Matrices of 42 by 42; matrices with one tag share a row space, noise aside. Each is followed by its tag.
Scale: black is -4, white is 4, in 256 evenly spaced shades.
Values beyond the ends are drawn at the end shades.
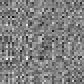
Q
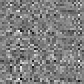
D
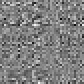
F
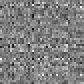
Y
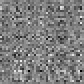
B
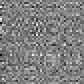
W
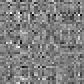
D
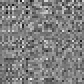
Q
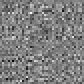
Q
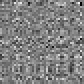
B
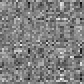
B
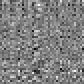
F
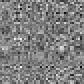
B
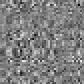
D
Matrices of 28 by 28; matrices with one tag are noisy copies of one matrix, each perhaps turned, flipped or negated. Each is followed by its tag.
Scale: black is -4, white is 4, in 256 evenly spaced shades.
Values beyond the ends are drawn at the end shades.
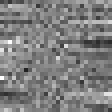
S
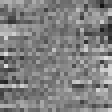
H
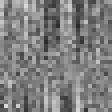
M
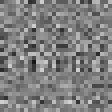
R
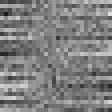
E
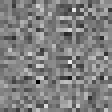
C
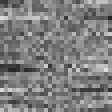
S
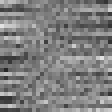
E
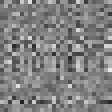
R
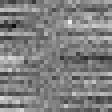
E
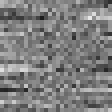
S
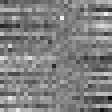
E
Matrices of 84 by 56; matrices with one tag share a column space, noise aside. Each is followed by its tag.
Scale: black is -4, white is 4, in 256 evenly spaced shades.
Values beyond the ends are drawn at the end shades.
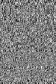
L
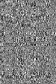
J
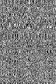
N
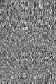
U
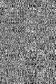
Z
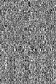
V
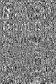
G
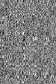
J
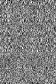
L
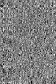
Z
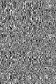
U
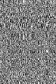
N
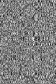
J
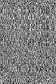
G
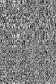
N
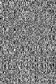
V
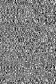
L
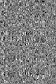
J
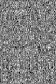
V
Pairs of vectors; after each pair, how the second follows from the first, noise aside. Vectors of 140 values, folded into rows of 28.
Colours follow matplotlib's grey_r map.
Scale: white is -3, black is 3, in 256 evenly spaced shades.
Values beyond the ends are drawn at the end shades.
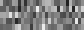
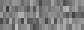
reversed, negated, shrunk.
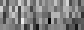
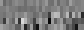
partly zeroed.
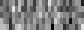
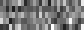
sign-scrambled.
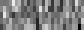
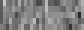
reversed, negated, shrunk.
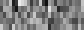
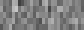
negated, shrunk.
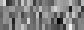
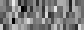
reversed.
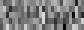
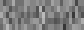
shrunk.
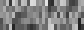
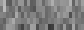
reversed, negated, shrunk.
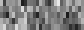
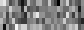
sign-scrambled.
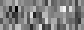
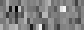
partly zeroed.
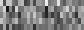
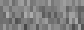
reversed, negated, shrunk.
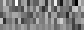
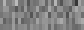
shrunk.
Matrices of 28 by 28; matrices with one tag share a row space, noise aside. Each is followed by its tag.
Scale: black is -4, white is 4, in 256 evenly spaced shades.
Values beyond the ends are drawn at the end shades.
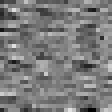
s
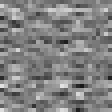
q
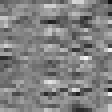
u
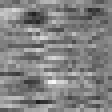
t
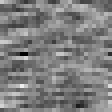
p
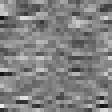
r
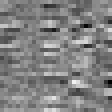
u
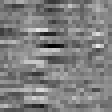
t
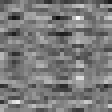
q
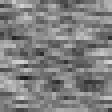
p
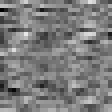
s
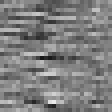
t
